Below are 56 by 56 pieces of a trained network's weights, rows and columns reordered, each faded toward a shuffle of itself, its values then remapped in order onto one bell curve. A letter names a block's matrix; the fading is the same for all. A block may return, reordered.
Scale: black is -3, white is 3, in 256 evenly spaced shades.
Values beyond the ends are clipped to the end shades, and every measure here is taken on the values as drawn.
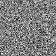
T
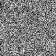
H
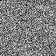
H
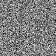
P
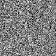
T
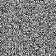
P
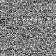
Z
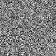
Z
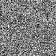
P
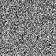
H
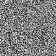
T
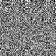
Z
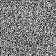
H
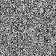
P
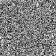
H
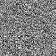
Z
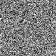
H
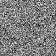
T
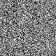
P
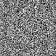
P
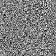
H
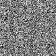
P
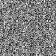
P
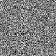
Z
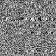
Z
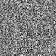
H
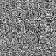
Z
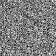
P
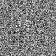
P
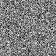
P
